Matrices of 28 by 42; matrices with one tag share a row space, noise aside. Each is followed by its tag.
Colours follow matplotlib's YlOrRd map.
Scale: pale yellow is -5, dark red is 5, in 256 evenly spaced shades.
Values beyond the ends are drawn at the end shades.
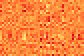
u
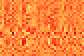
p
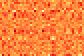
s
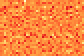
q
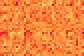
q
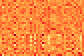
s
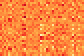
u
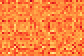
s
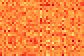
u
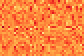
s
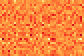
s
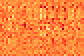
u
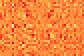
p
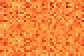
q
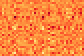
s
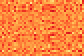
s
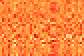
s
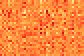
u
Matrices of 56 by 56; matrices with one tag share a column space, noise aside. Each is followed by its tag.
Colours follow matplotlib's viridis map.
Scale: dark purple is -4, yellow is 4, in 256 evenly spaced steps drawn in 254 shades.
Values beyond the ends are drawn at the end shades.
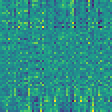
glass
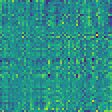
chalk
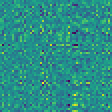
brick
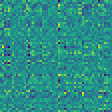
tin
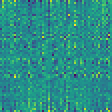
chalk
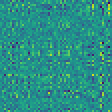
tin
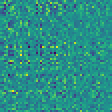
tin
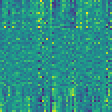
glass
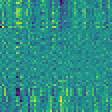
glass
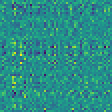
tin
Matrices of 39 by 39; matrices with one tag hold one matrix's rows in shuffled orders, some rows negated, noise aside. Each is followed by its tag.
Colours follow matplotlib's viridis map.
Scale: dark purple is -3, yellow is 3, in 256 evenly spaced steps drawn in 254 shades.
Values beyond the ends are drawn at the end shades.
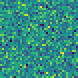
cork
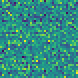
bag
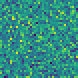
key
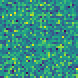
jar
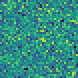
cork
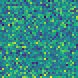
bag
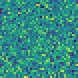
cork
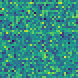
jar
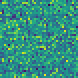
bag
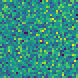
cork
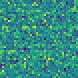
bag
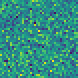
key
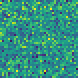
bag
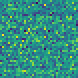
bag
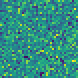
cork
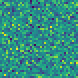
key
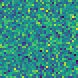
cork
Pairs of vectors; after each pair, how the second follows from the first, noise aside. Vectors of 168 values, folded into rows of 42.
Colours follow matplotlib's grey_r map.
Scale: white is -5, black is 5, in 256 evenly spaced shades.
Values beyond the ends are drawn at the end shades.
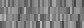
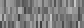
sign-scrambled.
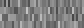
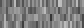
shuffled.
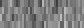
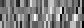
wrapped around, negated, scaled up.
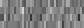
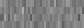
shrunk.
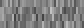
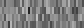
shuffled.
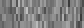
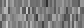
wrapped around, negated.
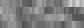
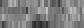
wrapped around, negated.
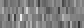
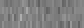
shrunk.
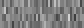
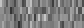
shuffled.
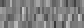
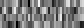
reversed, scaled up.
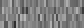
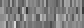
sign-scrambled.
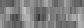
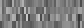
sign-scrambled.
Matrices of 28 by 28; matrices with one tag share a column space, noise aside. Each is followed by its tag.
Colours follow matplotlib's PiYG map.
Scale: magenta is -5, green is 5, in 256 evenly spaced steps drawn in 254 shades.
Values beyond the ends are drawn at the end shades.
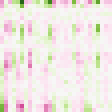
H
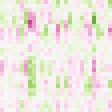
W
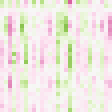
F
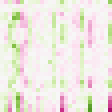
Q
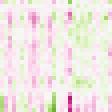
Q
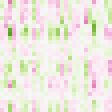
W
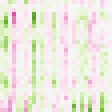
Q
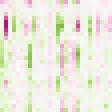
F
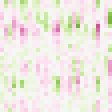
W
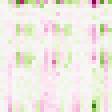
H
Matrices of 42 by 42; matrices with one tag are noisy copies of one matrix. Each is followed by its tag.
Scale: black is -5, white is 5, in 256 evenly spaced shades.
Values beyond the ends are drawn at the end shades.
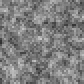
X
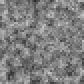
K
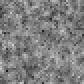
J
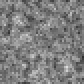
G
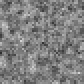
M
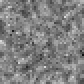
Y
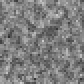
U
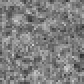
G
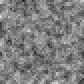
Y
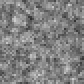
G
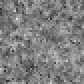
J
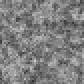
X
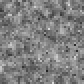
J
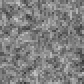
G
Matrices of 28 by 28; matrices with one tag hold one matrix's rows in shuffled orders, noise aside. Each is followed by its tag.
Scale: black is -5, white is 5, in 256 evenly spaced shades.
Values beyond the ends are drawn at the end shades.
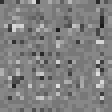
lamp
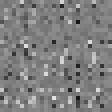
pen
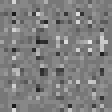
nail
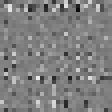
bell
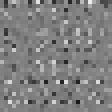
bell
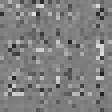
lamp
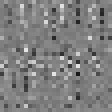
pen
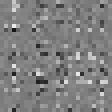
nail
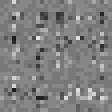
nail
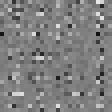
lamp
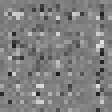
lamp
